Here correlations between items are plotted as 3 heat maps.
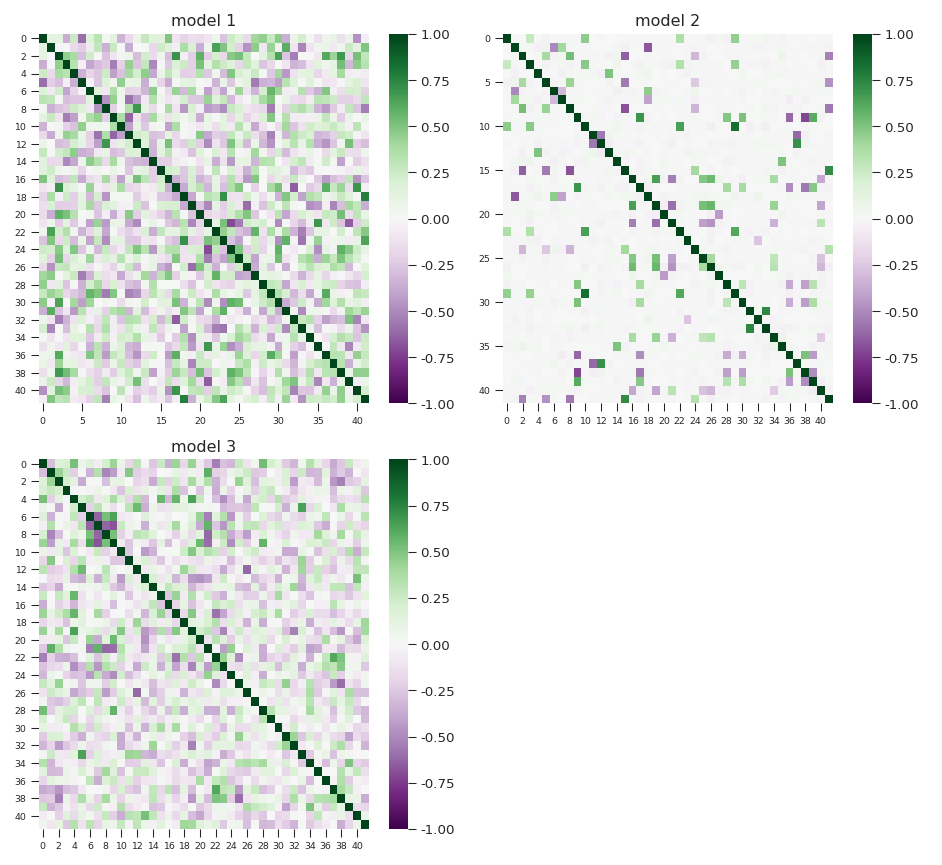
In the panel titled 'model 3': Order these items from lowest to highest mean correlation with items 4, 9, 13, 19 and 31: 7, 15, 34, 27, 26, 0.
7, 26, 27, 34, 15, 0
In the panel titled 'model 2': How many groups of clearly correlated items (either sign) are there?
11
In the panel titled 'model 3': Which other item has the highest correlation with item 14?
32
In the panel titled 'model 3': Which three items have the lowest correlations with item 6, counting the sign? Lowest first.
7, 21, 24
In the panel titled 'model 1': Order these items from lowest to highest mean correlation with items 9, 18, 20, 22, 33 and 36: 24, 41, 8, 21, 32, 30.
8, 32, 21, 24, 30, 41
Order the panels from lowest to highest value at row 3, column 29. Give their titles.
model 1, model 3, model 2
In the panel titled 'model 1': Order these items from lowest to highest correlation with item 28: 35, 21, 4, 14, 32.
32, 4, 35, 21, 14
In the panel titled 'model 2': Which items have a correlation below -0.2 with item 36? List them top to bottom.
9, 17, 28, 30, 39
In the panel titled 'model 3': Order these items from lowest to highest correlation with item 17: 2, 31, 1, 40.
40, 31, 1, 2
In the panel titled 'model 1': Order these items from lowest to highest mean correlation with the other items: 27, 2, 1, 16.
16, 27, 1, 2
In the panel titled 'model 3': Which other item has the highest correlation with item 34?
39
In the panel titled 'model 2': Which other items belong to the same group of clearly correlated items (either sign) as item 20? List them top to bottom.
27
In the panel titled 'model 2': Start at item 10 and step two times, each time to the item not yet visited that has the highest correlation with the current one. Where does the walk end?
22
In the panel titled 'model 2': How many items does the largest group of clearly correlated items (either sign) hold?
7
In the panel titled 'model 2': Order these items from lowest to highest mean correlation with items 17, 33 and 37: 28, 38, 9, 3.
38, 3, 28, 9
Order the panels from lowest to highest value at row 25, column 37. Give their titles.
model 3, model 2, model 1
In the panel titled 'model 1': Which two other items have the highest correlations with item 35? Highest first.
21, 23
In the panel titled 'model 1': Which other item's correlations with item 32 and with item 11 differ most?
3
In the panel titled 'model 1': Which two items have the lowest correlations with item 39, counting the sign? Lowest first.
21, 35
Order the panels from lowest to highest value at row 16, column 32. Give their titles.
model 2, model 3, model 1
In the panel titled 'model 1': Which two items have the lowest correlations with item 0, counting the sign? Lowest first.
5, 40
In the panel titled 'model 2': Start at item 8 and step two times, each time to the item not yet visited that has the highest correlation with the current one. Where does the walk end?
5
